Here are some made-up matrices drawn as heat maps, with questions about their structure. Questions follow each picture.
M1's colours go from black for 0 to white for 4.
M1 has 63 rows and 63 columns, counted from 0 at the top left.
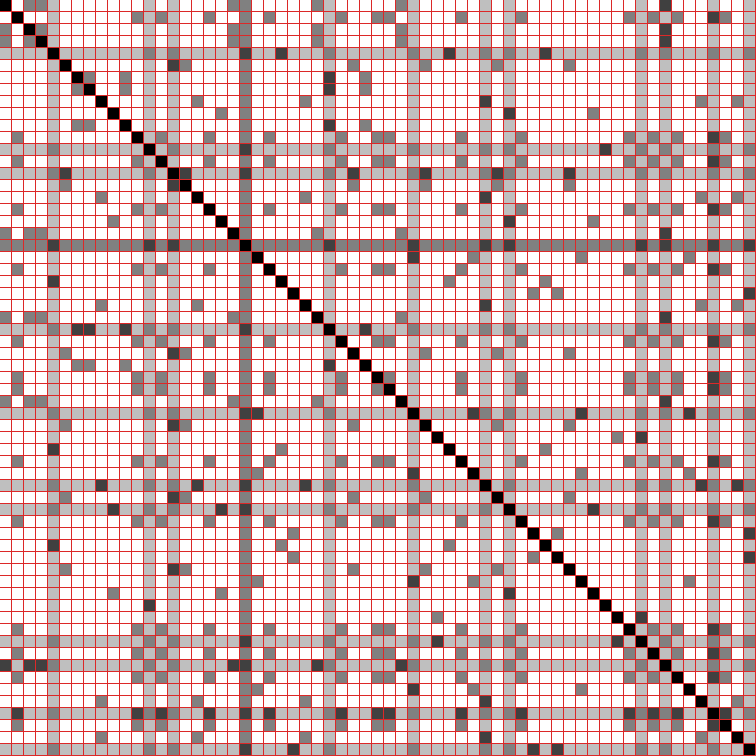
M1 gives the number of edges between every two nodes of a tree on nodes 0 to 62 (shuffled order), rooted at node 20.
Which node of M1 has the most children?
59
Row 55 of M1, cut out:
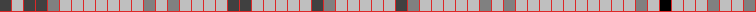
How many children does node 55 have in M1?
6
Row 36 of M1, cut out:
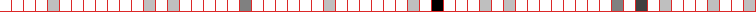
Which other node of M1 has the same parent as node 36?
51
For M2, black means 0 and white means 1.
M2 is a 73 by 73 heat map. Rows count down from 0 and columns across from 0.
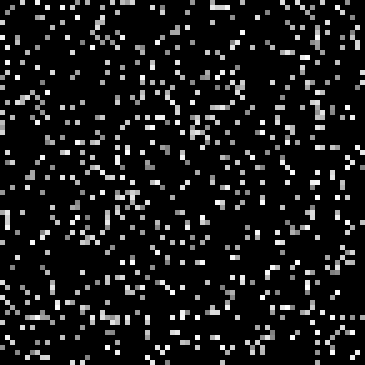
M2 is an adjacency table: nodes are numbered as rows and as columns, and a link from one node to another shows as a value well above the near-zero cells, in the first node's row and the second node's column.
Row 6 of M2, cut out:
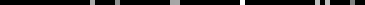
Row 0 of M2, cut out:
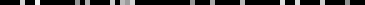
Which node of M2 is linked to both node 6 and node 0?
node 48
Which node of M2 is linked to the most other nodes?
node 63
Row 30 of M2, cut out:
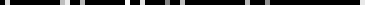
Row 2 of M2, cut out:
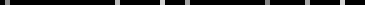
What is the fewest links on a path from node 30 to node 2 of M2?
2
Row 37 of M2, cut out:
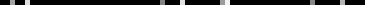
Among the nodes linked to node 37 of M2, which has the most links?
node 62
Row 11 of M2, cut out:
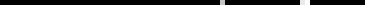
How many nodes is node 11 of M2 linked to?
3
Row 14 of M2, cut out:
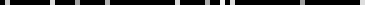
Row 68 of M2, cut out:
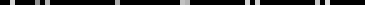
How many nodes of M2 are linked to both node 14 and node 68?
0
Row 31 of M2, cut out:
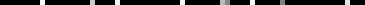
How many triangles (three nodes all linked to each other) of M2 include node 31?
3
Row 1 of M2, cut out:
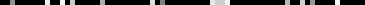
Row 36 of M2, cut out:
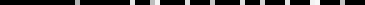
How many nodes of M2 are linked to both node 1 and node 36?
4
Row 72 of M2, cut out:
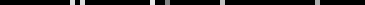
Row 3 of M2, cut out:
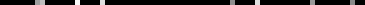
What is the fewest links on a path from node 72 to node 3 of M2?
3
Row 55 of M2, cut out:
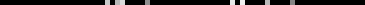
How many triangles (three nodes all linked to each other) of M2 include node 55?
3
